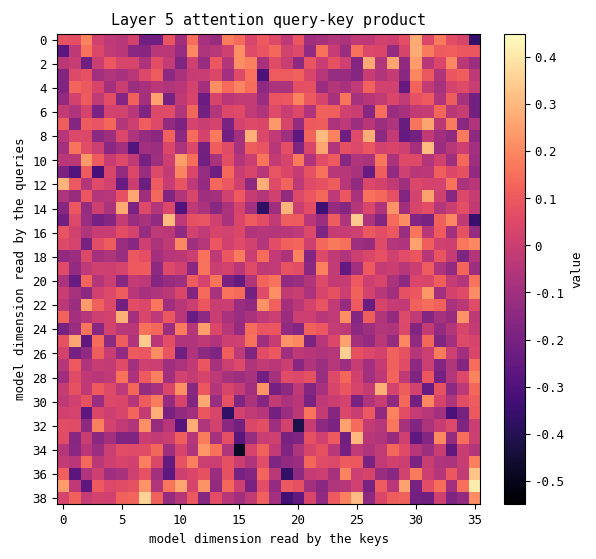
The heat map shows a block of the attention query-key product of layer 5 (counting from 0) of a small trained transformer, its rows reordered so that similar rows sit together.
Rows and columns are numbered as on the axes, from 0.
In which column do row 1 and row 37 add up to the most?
35
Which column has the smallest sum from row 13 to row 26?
1
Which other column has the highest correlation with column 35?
7
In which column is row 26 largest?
24
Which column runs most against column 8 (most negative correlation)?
9
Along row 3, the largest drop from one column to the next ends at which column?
17
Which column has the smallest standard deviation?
4
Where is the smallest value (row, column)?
34, 15
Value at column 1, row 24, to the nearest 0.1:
-0.1
